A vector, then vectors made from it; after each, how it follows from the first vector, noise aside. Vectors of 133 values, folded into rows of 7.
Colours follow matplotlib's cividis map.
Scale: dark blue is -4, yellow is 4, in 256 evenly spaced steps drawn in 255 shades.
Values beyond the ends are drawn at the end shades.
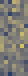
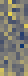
negated.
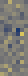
wrapped around, partly zeroed.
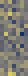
negated.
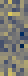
negated.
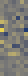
wrapped around, partly zeroed.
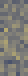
reversed, shrunk.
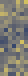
reversed, negated.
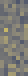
reversed, shrunk.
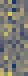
negated.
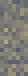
reversed, shrunk.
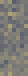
negated, shrunk.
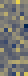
reversed, negated.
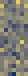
reversed, negated.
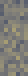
reversed, shrunk.
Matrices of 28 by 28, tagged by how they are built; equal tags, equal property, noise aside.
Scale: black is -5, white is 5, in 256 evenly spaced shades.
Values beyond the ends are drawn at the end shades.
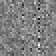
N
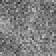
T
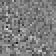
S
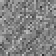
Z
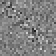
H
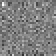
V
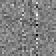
N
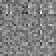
V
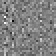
N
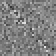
H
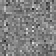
N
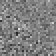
S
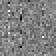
N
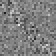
H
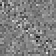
H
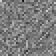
Z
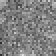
T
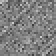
Z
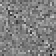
H
